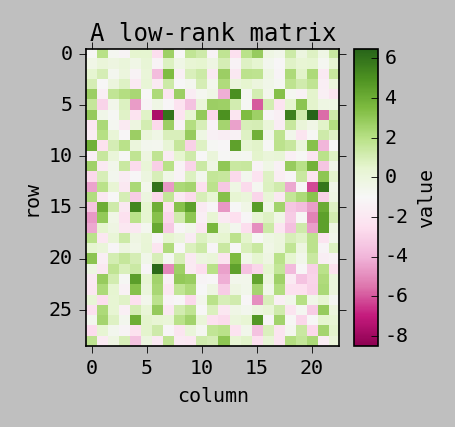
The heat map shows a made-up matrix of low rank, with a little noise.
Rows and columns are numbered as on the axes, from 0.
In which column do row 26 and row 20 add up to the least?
12
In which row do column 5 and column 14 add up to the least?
21
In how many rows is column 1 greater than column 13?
18
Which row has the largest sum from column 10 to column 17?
6
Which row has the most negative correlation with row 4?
7
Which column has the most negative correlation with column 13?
22
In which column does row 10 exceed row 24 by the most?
15
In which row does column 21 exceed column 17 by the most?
17
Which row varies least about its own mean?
1
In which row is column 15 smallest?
5
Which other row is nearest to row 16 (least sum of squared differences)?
25
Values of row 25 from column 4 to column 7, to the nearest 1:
1 0 3 -2
